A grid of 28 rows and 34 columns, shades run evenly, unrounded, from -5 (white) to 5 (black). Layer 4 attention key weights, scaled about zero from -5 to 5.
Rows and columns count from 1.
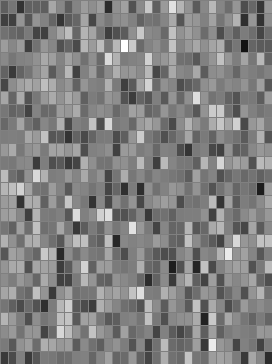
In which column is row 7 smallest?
19
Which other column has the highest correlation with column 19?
22
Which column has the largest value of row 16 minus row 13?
28
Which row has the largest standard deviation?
4
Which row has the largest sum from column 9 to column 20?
15
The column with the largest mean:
20
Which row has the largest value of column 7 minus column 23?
23
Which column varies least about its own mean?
32
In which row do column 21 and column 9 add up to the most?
11
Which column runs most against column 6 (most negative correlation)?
8
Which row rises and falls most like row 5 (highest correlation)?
7
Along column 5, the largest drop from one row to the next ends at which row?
14
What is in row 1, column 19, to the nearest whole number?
-3
